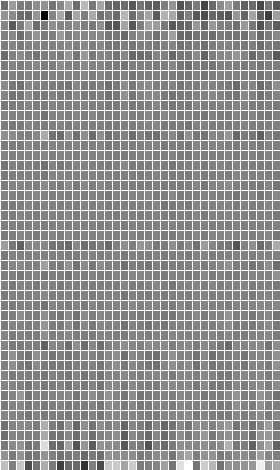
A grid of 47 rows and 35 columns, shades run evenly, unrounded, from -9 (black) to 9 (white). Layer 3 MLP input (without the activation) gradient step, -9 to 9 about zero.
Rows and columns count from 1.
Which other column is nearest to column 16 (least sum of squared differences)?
19
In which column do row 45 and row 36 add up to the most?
6
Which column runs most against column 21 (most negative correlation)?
28
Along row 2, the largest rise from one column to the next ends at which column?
7
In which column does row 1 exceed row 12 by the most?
11
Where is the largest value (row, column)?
47, 24
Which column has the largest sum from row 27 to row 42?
33
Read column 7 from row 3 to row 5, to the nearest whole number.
1 0 0
